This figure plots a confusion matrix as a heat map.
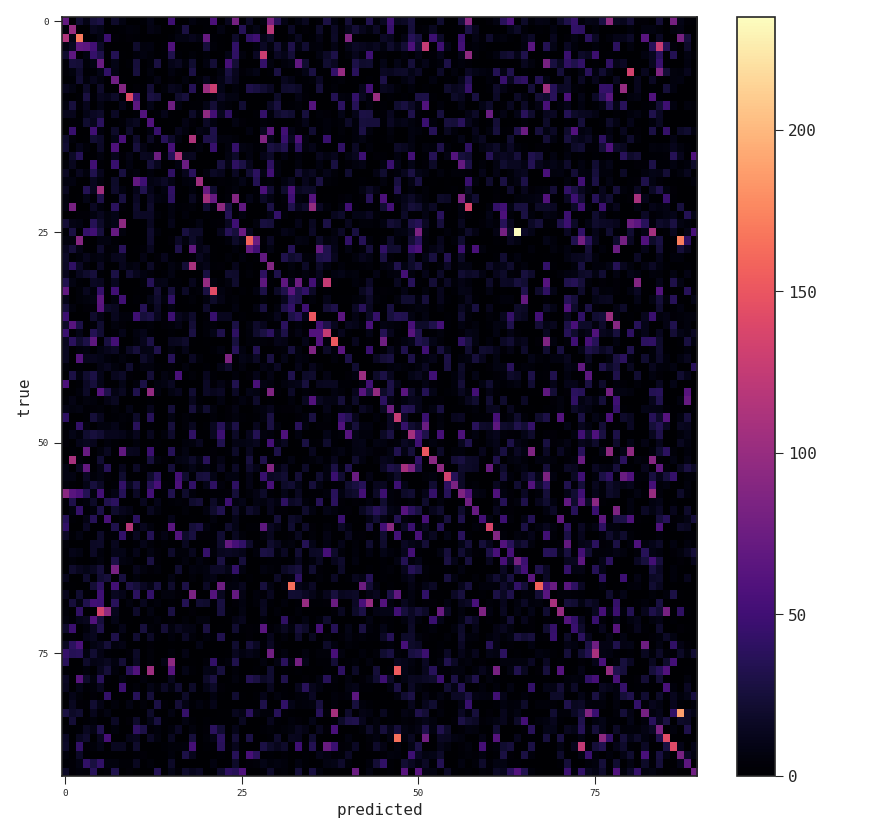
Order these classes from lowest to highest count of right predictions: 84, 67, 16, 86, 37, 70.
84, 70, 16, 37, 86, 67
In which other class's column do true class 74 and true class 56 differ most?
83
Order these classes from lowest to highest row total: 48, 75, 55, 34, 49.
34, 75, 48, 49, 55
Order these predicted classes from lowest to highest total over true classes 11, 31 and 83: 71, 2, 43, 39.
2, 39, 43, 71
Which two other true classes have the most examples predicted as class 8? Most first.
24, 51
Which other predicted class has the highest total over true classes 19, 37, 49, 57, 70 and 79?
75
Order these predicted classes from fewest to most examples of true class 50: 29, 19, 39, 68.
39, 19, 68, 29
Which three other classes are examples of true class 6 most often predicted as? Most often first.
80, 39, 84
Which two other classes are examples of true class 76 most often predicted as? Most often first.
15, 33
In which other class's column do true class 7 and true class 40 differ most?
23
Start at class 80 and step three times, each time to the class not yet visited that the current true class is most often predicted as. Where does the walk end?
69
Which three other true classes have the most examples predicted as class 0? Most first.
2, 56, 32
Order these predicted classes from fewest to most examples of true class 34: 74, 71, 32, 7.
7, 74, 32, 71
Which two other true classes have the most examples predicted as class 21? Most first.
32, 8
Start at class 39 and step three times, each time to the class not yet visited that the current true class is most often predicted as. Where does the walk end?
47
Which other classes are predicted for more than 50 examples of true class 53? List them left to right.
3, 29, 48, 49, 60, 84
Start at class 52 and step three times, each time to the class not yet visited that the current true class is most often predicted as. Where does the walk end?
18
